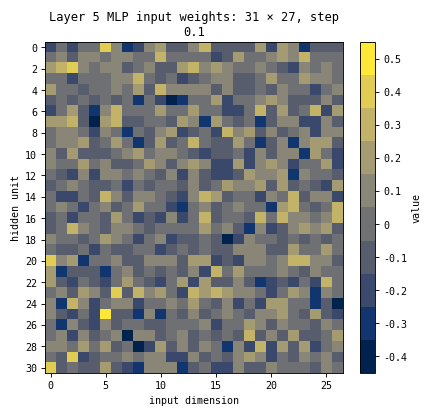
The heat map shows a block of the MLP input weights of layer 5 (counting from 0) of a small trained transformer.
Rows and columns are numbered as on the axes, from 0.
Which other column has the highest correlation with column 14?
4
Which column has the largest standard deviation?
2
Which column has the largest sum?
21
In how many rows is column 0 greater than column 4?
22
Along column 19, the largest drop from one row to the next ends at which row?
7
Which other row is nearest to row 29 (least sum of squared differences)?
26
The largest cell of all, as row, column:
25, 5
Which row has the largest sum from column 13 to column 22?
23
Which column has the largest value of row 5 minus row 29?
20
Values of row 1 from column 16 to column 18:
-0.1 0.2 0
